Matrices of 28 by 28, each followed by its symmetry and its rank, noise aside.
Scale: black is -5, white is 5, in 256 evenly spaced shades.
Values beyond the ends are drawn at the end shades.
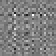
no symmetry, rank two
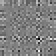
symmetric, rank two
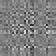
antisymmetric, rank two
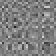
no symmetry, rank three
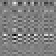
no symmetry, rank one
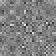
symmetric, rank three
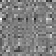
no symmetry, rank three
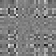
no symmetry, rank two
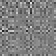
antisymmetric, rank two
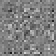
symmetric, rank three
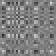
symmetric, rank one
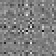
antisymmetric, rank two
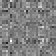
no symmetry, rank three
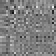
no symmetry, rank three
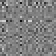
no symmetry, rank two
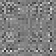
no symmetry, rank two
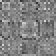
symmetric, rank three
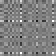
symmetric, rank one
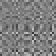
no symmetry, rank two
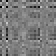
symmetric, rank one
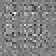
no symmetry, rank three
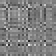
no symmetry, rank two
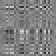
no symmetry, rank one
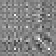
symmetric, rank three
